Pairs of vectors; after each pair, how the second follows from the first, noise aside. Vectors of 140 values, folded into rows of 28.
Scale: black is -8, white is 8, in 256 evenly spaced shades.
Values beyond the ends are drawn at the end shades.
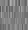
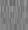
negated, shrunk.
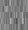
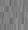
negated, shrunk.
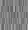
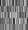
reversed, negated, scaled up.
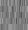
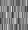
reversed, negated, scaled up.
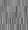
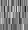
reversed, negated, scaled up.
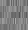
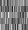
reversed, negated, scaled up.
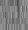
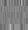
reversed, negated, partly zeroed.
